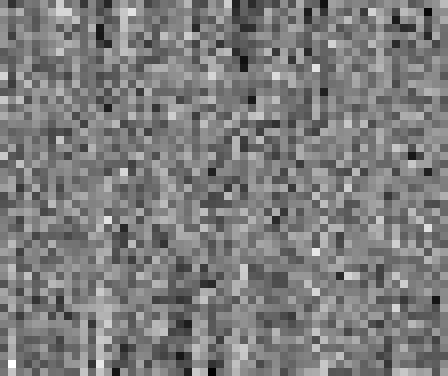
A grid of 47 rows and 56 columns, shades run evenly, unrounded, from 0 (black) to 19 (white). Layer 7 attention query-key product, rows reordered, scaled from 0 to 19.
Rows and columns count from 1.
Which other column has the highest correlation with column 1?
27
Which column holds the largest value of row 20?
1
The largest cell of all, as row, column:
46, 2
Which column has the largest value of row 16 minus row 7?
30
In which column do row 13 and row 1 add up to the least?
32
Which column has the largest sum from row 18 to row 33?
48
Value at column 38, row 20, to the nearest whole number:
13
